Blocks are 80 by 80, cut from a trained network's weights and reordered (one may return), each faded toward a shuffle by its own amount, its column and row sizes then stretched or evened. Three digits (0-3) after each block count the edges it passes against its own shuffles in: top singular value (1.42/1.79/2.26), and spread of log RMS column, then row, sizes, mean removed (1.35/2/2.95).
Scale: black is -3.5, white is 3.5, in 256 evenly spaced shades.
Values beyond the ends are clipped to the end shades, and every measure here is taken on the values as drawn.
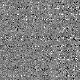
0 2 2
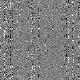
2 3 1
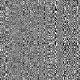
3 3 0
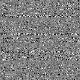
1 1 3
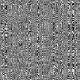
3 3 0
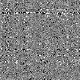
1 1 2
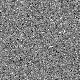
0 0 0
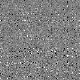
0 2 2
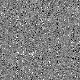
0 2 0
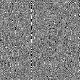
2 2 0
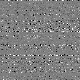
1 1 3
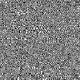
2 1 2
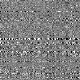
2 1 3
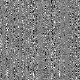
0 3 0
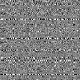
3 1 3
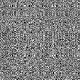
2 1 2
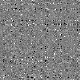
0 2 2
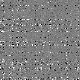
0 2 3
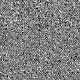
0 1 1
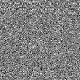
2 0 1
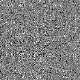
1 2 1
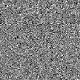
2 1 1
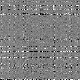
2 2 3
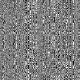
3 3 0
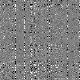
1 3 2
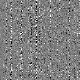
1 3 1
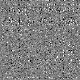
0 2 2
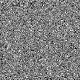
1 0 1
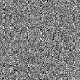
2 2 1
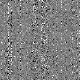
0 3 1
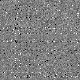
1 1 2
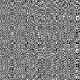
3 2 1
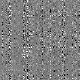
1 3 2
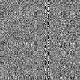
3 2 1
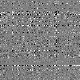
2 2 3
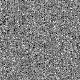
0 1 0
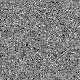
1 0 1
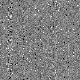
0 2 0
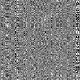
3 3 0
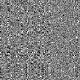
2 2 1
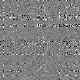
0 2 3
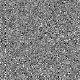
1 1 1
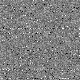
0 0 2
